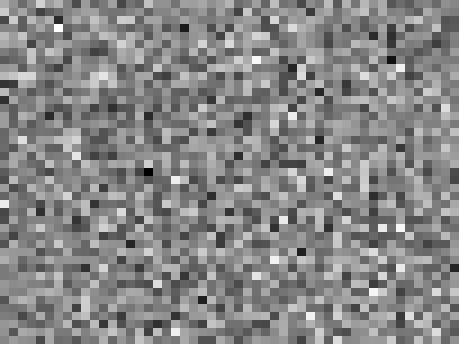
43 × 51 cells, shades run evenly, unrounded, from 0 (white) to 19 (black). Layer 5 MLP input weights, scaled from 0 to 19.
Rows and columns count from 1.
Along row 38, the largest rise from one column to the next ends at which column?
23
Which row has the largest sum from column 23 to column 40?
12
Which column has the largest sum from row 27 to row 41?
9
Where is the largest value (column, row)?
17, 22
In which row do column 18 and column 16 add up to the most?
41
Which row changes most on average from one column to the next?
29
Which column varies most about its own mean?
42
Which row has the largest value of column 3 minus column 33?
4
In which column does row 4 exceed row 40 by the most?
46
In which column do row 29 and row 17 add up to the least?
43
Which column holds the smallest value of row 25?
38
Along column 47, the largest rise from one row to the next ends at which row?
28
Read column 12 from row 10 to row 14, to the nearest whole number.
2 8 12 11 11
